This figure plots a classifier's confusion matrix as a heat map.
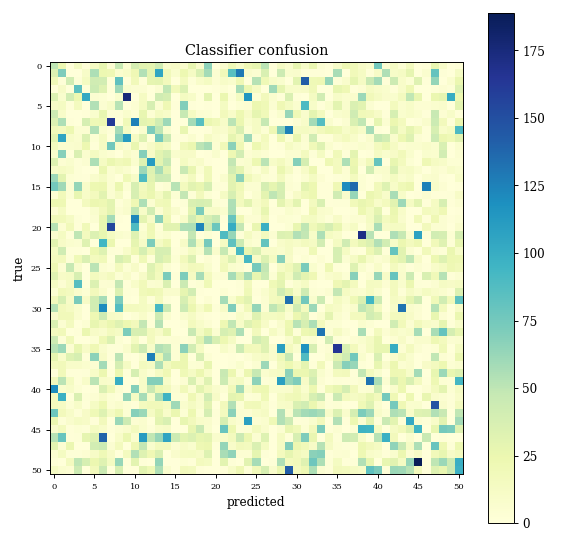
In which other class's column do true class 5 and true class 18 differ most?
31
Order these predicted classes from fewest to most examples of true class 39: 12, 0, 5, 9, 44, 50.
9, 0, 44, 5, 12, 50
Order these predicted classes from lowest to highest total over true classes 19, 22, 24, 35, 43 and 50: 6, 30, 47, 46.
46, 30, 47, 6
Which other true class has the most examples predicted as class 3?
27
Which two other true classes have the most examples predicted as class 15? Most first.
42, 46
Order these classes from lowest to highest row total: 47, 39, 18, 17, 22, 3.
18, 3, 17, 47, 22, 39
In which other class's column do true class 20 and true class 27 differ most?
7
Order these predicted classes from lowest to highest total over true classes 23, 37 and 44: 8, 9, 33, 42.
33, 9, 8, 42
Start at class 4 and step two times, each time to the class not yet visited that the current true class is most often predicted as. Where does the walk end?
1
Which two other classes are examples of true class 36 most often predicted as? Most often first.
12, 31
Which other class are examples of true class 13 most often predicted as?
11
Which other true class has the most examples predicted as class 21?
45
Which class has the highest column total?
13
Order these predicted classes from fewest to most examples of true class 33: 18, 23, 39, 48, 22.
39, 18, 22, 23, 48
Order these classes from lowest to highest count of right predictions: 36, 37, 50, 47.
36, 37, 47, 50
